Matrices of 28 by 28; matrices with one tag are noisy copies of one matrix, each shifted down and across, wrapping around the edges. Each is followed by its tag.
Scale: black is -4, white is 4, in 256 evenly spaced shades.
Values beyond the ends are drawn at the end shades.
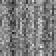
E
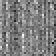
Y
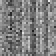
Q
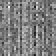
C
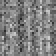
E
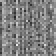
C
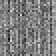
C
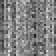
Q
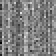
Y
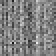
Y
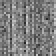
C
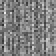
C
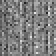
C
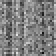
Q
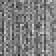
C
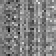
Q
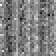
E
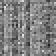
Q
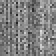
Y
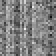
Q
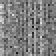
Y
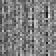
C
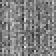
C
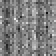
E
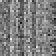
Q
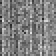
C
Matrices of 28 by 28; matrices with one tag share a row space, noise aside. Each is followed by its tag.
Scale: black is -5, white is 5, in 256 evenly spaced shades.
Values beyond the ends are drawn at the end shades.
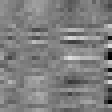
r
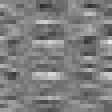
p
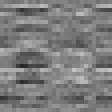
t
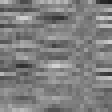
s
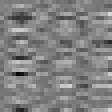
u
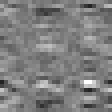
p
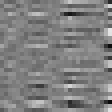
r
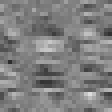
p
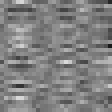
u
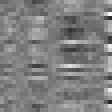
r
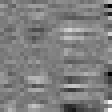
r
